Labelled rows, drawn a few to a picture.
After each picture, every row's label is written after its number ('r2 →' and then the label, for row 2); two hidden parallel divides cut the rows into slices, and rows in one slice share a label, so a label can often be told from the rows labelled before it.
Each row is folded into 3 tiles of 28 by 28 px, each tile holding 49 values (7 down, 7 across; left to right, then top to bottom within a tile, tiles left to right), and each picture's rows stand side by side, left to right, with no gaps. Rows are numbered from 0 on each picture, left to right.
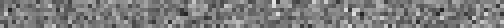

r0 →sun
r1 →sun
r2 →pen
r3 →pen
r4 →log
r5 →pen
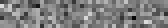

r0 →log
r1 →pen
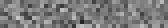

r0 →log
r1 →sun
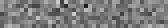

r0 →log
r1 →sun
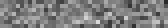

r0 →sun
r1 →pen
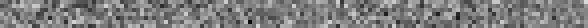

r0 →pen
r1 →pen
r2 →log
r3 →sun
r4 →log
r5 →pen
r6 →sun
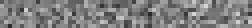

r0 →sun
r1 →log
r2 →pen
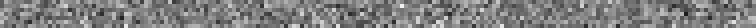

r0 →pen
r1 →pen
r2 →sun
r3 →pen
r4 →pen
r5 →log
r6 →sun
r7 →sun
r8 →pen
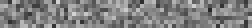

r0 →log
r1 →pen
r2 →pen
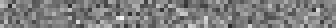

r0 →sun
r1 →log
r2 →log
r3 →sun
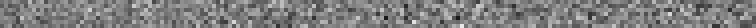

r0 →sun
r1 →sun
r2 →sun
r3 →pen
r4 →sun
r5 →pen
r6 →sun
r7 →log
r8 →log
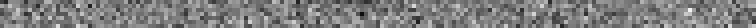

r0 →log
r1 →sun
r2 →pen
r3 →pen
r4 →log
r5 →sun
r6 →pen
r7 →sun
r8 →log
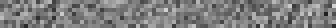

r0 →pen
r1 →pen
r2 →sun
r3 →pen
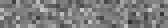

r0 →sun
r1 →sun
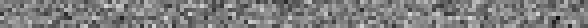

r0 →sun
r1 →pen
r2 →pen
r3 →log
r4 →sun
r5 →log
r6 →pen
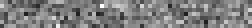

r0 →log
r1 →pen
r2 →pen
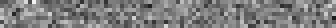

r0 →pen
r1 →log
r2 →sun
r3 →log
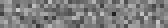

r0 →sun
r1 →sun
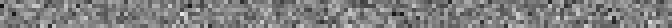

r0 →pen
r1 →sun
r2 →log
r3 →log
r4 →log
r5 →sun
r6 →log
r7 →pen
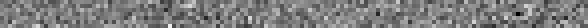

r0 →sun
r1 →sun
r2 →pen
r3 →sun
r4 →sun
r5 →log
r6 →pen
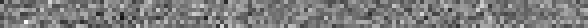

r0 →log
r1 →pen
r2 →pen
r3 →sun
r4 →sun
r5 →pen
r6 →sun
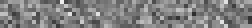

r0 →pen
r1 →sun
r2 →log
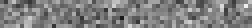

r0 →log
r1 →pen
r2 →log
